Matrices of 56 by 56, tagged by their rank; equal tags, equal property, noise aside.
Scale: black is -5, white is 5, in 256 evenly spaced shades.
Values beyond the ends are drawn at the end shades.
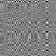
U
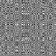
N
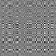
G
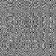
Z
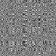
Z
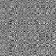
Z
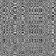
U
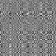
N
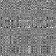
Z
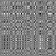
U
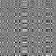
G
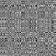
N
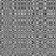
U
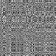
Z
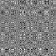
N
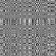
U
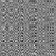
N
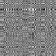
U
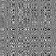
N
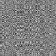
Z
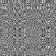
N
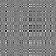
G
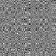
N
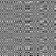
U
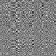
N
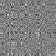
Z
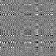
U
